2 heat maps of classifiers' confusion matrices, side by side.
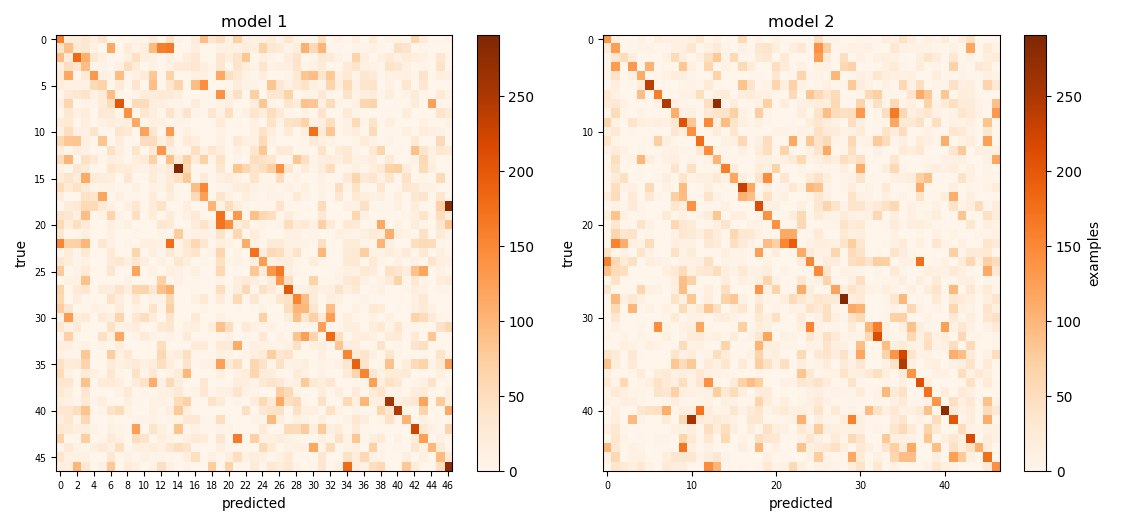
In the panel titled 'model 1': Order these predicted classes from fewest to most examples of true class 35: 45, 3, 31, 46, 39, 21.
31, 45, 21, 3, 39, 46
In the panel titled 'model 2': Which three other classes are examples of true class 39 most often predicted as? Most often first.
45, 18, 41
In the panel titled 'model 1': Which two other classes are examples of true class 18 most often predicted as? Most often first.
46, 45
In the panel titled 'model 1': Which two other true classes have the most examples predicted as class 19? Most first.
20, 6
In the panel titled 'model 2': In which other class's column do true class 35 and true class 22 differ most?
1
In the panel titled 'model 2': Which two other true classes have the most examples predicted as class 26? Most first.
12, 8
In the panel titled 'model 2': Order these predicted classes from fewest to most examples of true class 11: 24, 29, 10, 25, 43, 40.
10, 43, 25, 29, 24, 40
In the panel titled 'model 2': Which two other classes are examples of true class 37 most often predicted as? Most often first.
12, 17
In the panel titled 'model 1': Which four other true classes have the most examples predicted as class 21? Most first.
43, 19, 33, 14
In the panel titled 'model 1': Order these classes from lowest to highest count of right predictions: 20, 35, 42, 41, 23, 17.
41, 17, 20, 23, 35, 42
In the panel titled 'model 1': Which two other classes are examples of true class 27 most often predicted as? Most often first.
13, 12
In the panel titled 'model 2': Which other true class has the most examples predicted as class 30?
8
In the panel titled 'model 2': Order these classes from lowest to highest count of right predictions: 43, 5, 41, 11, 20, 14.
20, 14, 11, 41, 43, 5
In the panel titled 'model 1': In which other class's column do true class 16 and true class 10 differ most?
30
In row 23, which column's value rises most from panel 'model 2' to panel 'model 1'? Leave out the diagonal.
31
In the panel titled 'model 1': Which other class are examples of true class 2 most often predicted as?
3
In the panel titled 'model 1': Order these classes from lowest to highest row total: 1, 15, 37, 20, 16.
16, 15, 37, 20, 1
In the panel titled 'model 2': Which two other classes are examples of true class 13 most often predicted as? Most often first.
46, 4
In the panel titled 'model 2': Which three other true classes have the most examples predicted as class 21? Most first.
22, 12, 35
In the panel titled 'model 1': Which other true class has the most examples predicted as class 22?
2
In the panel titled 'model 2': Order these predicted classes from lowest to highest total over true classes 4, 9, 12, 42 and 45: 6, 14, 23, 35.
6, 23, 14, 35
